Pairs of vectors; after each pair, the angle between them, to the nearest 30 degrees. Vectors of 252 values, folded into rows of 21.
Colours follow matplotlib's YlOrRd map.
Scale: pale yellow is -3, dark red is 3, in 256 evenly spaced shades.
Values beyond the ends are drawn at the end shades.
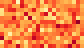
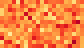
30 degrees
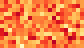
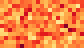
150 degrees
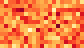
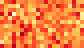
120 degrees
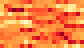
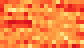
150 degrees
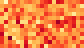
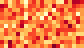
90 degrees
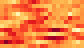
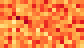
90 degrees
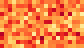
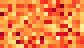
30 degrees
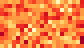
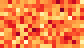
150 degrees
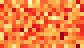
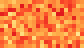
90 degrees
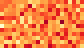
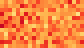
120 degrees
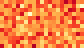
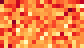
60 degrees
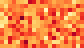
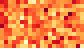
150 degrees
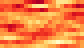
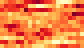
30 degrees
